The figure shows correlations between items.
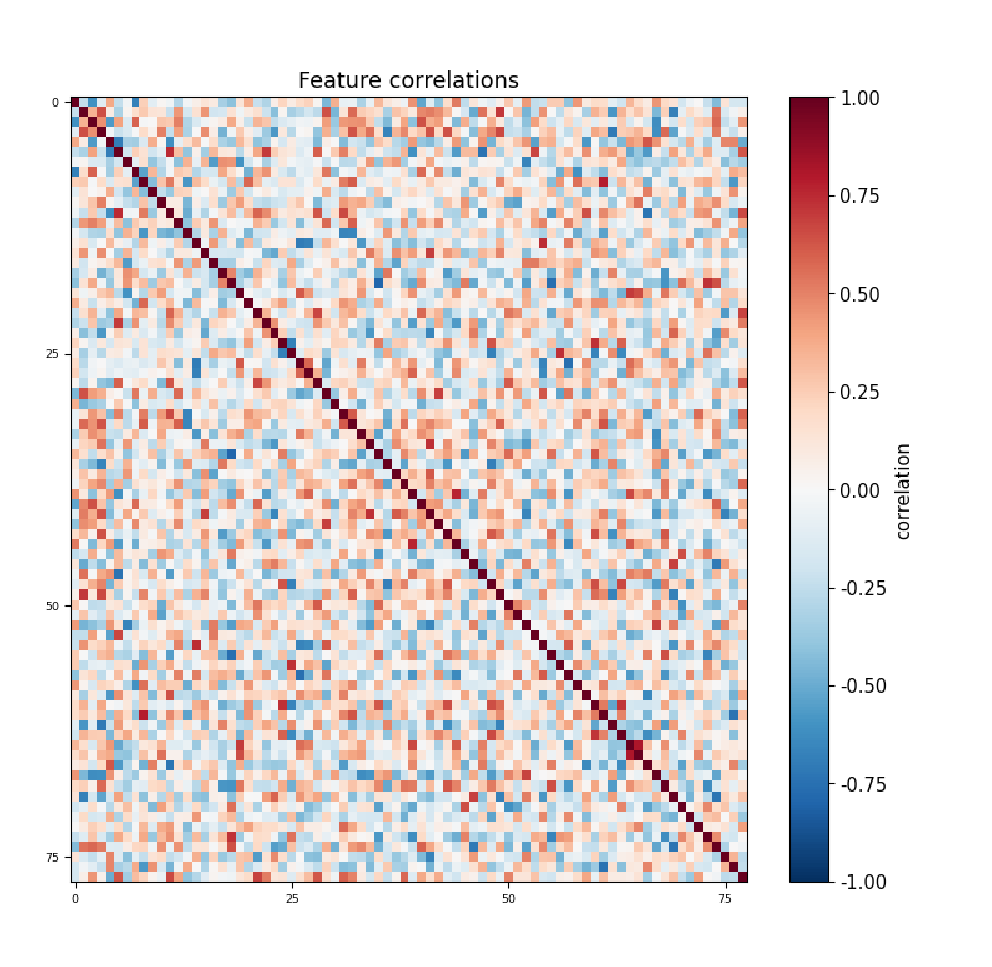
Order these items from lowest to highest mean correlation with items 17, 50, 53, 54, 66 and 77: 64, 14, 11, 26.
26, 64, 14, 11
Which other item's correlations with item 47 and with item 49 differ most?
61
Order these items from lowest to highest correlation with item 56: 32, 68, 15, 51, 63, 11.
63, 68, 51, 15, 32, 11
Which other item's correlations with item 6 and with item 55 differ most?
18
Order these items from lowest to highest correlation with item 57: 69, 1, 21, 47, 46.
69, 47, 46, 1, 21
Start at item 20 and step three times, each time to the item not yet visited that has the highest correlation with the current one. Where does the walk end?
32
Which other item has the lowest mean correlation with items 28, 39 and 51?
70
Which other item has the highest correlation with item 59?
11
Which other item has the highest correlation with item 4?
66
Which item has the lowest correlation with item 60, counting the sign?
25
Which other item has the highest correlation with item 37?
41
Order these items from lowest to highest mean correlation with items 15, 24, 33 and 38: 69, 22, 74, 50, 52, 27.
52, 22, 69, 74, 50, 27
